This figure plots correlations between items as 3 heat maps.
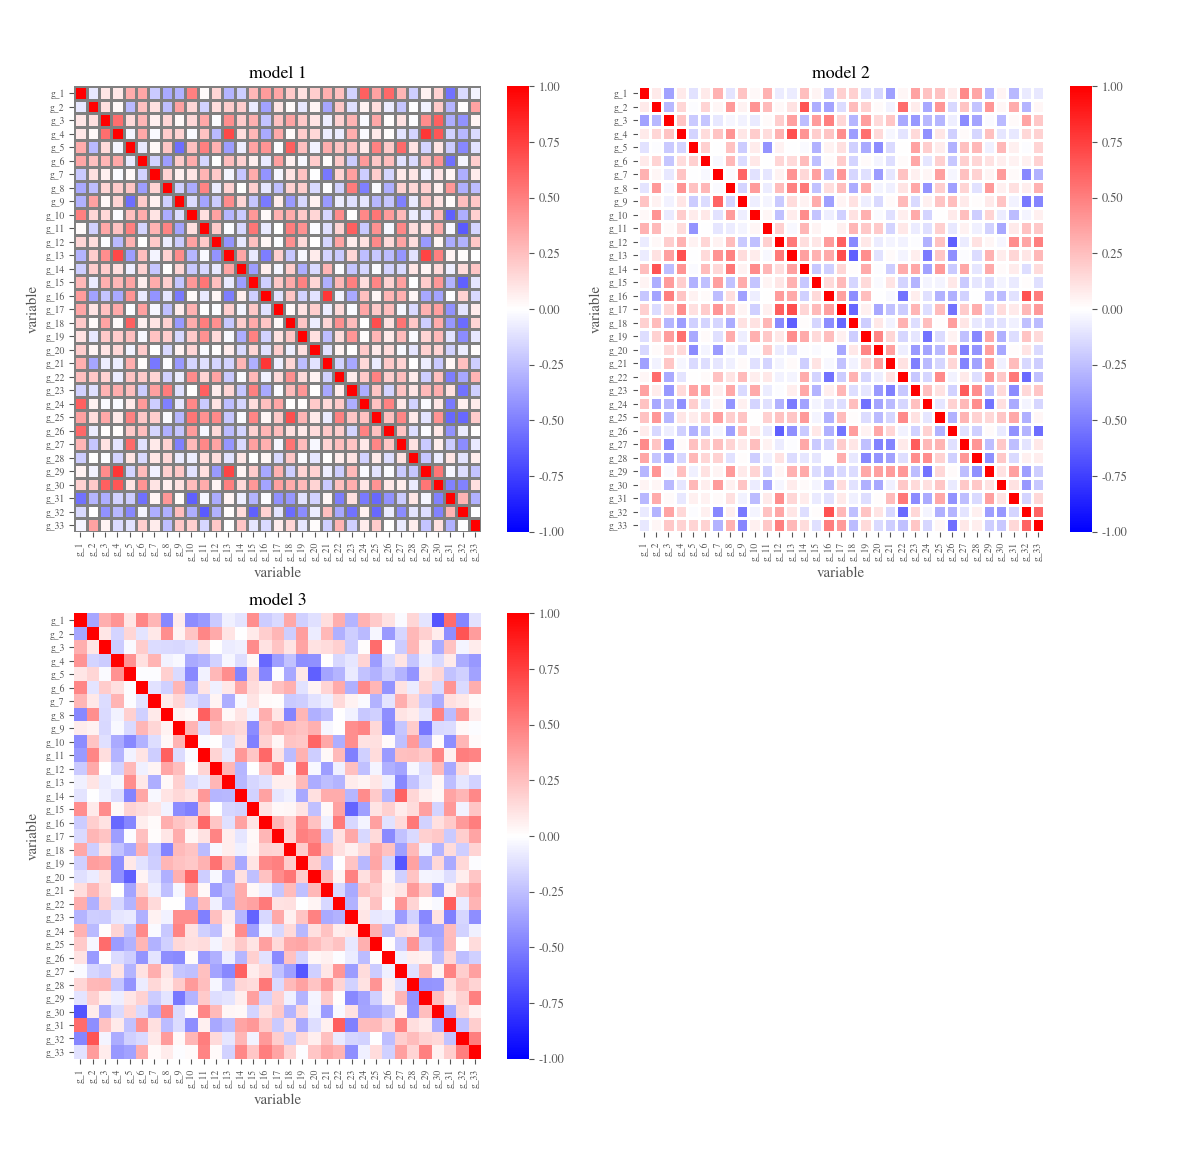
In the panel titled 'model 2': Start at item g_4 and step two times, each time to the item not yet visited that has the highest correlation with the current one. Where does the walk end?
g_17
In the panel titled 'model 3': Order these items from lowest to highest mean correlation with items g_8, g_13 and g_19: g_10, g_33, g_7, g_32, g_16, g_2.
g_7, g_33, g_10, g_32, g_16, g_2
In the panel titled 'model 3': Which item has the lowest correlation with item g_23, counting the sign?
g_15
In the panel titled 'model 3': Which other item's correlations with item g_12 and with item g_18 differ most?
g_8
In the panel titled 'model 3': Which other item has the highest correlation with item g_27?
g_14
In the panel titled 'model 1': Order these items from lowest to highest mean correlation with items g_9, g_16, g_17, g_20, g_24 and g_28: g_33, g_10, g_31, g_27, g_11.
g_31, g_11, g_27, g_33, g_10
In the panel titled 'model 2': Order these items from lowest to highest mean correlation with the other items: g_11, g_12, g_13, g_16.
g_16, g_11, g_12, g_13
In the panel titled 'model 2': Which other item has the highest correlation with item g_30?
g_7
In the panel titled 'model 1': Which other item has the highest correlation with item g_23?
g_11
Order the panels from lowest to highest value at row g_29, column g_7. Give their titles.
model 3, model 1, model 2
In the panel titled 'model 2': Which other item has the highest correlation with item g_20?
g_19
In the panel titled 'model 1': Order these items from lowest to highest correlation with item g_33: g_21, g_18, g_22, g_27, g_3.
g_21, g_27, g_3, g_18, g_22
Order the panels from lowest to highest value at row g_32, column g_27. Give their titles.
model 1, model 2, model 3
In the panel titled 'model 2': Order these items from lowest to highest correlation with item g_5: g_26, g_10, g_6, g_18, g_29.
g_26, g_18, g_29, g_10, g_6
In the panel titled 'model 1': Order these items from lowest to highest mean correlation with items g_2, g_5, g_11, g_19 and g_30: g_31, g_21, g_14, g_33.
g_31, g_21, g_14, g_33
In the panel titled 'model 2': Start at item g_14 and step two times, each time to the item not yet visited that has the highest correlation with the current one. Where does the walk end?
g_22
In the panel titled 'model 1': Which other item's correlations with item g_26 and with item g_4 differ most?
g_13
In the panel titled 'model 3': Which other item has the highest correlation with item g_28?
g_16
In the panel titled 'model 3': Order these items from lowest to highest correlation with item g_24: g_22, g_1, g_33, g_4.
g_33, g_22, g_4, g_1
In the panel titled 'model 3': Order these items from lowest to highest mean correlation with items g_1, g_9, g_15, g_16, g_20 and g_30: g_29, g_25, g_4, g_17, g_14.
g_4, g_29, g_14, g_25, g_17
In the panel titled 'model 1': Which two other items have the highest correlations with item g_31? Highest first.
g_8, g_32
